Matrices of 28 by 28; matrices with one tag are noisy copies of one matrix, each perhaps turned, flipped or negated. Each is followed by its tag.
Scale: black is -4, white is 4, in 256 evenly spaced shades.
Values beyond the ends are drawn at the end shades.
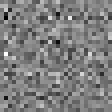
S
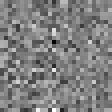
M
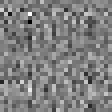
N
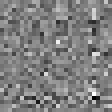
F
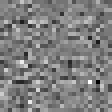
N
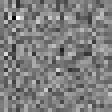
F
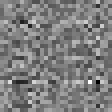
N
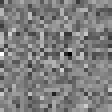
M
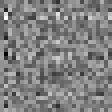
S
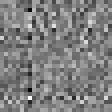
N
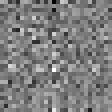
M
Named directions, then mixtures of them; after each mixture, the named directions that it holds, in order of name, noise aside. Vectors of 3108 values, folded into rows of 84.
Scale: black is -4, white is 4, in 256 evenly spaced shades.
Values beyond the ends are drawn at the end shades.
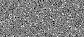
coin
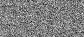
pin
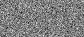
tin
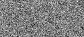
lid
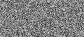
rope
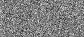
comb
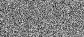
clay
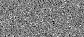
coin.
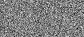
comb, lid, tin.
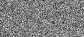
clay, coin.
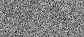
clay, comb.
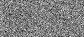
clay, comb, lid.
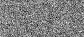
lid, pin, rope.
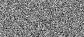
clay, coin, rope.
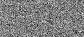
lid, pin.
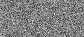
comb, pin, rope.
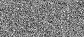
clay, lid.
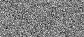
pin, rope, tin.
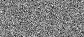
comb, pin, tin.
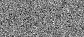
clay, coin, lid.
